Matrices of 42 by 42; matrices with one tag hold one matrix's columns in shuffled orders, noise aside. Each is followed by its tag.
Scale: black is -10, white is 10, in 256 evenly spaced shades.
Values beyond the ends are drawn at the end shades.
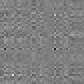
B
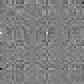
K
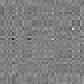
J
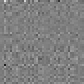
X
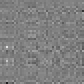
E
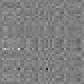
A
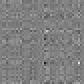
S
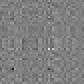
A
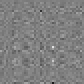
E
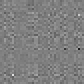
B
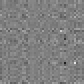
S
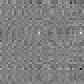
K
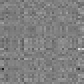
A
